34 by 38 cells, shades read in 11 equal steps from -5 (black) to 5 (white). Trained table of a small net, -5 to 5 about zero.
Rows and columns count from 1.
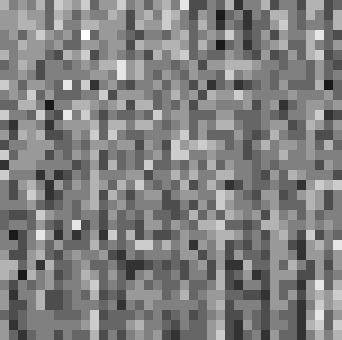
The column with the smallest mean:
34
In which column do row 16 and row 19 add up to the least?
6
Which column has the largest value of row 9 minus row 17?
1
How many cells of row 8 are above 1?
3
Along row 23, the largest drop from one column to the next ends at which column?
10
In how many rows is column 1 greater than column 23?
16
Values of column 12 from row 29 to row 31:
-1 -2 -1
